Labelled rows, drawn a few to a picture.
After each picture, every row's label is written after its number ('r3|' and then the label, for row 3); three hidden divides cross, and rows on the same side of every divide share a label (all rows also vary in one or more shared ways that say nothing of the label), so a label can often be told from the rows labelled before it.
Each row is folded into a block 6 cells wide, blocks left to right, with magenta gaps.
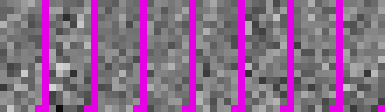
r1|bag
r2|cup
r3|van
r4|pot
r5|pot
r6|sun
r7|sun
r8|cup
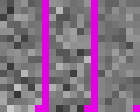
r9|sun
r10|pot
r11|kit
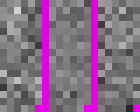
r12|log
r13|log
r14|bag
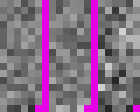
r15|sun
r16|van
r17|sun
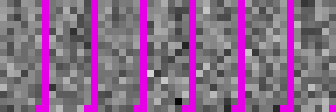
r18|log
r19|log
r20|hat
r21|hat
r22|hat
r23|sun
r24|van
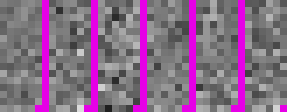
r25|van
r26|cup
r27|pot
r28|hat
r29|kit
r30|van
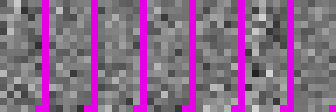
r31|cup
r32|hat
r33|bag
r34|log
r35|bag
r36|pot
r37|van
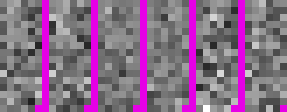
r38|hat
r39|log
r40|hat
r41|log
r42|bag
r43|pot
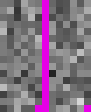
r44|hat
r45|kit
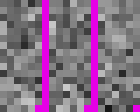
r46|pot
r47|hat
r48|log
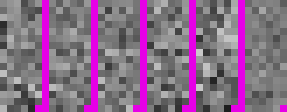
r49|kit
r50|pot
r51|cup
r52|pot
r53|sun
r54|log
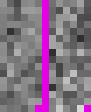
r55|van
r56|log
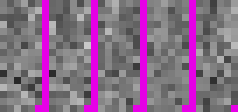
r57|pot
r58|pot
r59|pot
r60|pot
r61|kit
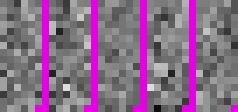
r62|van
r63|bag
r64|pot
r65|cup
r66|hat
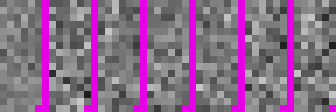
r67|log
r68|cup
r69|cup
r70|pot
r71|pot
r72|log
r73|bag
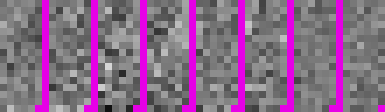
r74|hat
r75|van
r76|pot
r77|kit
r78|hat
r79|hat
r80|pot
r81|cup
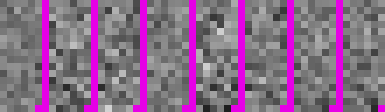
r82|cup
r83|van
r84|van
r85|cup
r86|kit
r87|van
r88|bag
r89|bag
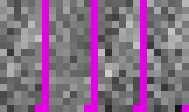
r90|van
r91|log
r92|kit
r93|sun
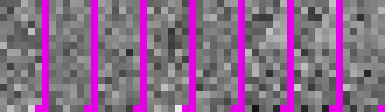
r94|van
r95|hat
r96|hat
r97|log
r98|sun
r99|kit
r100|sun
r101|log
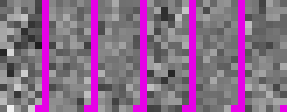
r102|hat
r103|bag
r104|kit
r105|pot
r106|van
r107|hat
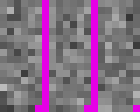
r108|hat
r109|cup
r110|bag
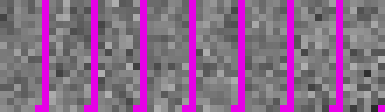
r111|kit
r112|pot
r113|sun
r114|bag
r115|hat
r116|bag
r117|sun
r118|pot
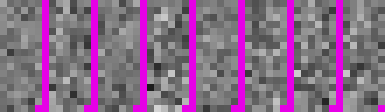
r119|bag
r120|cup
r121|kit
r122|bag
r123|log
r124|kit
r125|bag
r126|bag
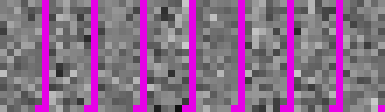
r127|van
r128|sun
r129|van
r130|pot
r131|sun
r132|pot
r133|kit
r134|cup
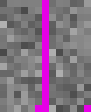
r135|pot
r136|kit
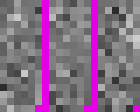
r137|sun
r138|log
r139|sun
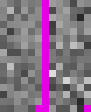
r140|bag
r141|van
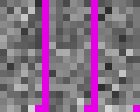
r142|log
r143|log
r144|kit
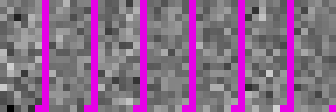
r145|cup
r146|pot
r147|kit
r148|van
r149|van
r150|kit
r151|kit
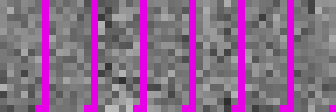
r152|hat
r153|log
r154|sun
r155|kit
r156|hat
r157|cup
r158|bag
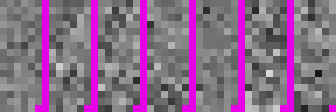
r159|log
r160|kit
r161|pot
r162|van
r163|kit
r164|kit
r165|hat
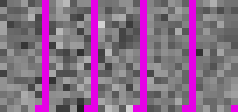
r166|pot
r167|pot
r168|hat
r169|log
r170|pot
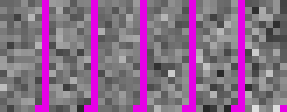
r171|cup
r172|pot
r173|sun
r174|bag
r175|cup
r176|log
